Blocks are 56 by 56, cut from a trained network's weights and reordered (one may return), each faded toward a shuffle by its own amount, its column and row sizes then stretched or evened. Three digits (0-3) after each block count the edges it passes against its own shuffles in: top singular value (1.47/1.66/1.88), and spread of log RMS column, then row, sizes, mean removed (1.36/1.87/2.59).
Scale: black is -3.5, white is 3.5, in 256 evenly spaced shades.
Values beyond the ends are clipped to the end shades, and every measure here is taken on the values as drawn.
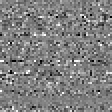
0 0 3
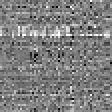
3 2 2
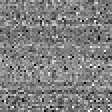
1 0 2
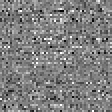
2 1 3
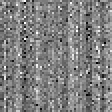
3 2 0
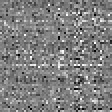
2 2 1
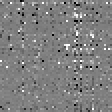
1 2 2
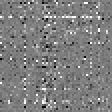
1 2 2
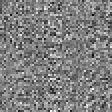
2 2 1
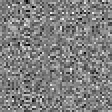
2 2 1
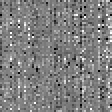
1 3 0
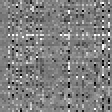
1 3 0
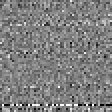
3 0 2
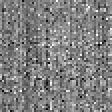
2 0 1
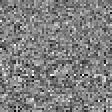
2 1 2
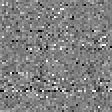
0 1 2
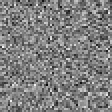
3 0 1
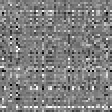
3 3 2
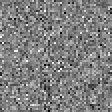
0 1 0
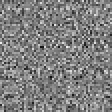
3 0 1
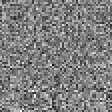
3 1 1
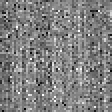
2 0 1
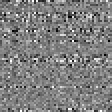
2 0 3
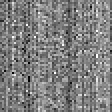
3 1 0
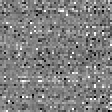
1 1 2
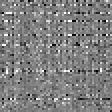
3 0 3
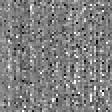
1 2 0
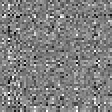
3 3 2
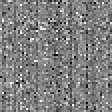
2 0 1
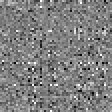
0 2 2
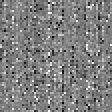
1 2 0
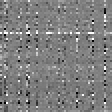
2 3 1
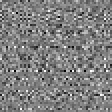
3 0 3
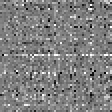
1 2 2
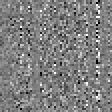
0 3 0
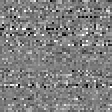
1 0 3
